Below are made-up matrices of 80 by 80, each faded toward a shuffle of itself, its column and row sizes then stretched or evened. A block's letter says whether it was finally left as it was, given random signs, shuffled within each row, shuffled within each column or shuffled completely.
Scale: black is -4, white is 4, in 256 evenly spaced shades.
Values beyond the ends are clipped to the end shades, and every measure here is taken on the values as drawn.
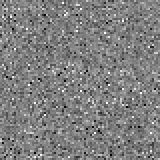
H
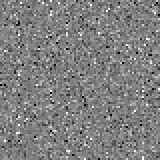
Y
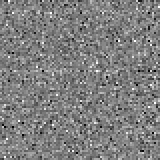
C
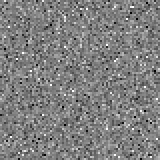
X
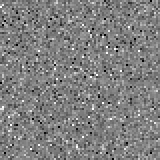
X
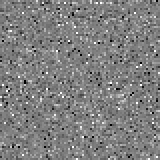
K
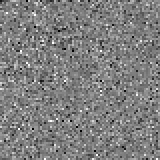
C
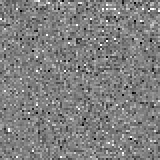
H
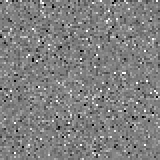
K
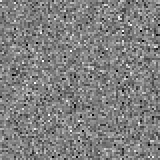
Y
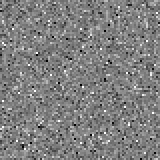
X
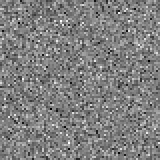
X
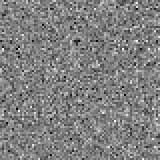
C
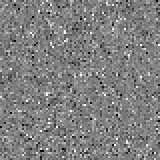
H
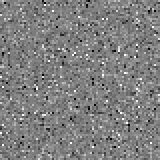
Y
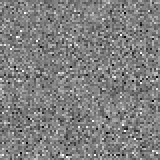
H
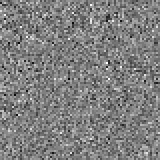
C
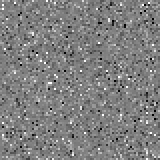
Y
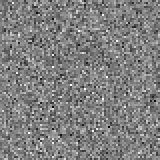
Y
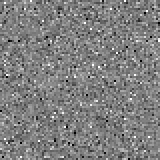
K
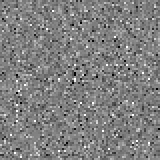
C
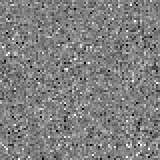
C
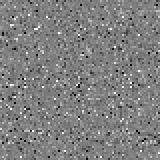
H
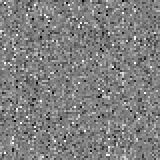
Y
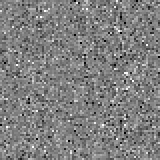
Y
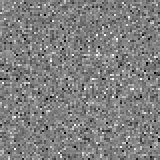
K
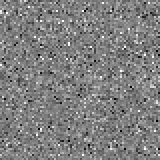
H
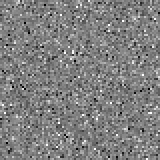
X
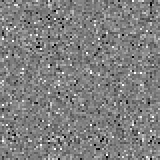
C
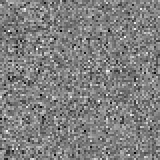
H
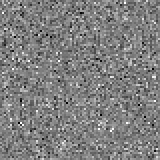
H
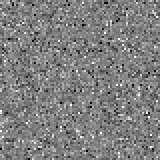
K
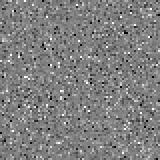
X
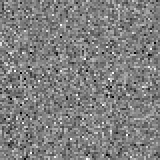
C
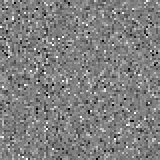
Y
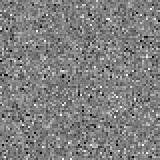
K
